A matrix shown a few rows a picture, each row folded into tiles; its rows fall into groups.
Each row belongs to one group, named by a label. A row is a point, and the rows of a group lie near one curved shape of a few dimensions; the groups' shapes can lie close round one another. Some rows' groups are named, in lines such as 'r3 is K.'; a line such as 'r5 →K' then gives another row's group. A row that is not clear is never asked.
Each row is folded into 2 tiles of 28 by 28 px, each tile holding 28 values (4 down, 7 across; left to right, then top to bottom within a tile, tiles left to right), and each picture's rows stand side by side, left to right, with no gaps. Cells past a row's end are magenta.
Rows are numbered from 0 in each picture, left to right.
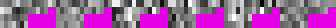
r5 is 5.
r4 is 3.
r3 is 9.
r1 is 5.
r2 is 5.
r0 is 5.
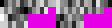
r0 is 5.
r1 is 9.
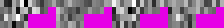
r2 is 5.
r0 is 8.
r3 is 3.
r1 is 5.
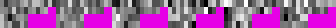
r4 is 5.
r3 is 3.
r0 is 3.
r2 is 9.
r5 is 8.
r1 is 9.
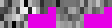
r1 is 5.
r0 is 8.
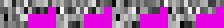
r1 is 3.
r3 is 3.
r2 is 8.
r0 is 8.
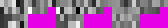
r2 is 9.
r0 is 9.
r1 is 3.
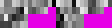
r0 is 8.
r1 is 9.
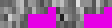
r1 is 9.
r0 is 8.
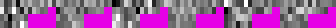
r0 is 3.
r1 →5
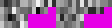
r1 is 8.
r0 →3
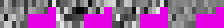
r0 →8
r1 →5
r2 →8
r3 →8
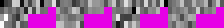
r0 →9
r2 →8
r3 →9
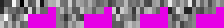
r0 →9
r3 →5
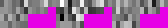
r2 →9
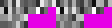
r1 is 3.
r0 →3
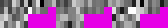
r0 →9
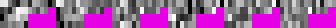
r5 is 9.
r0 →5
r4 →8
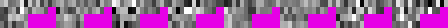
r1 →3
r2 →5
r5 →3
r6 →8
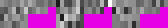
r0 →8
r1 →8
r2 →3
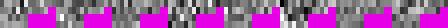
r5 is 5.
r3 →9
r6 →3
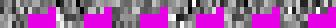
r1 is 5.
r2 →9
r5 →3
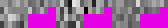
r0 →3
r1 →9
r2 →8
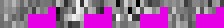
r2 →8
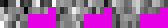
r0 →9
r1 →5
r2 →9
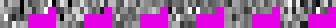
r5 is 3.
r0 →8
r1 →8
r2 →8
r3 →3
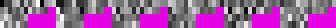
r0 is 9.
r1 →9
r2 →3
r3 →9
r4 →3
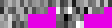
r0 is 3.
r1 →3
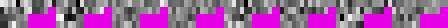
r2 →5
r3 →9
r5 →5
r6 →8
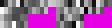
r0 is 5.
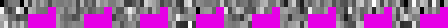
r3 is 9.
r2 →5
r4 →3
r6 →3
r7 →9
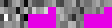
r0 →8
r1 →5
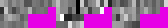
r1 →8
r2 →8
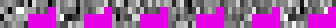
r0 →5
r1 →8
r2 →8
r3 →9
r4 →9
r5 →8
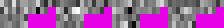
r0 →3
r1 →5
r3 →5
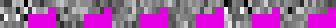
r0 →8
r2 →8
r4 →5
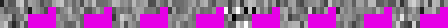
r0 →9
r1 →5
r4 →3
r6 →3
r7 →9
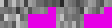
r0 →8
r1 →9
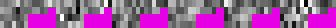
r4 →5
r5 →8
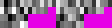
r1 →9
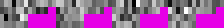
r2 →8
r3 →5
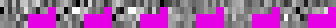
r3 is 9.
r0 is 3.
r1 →5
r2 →5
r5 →8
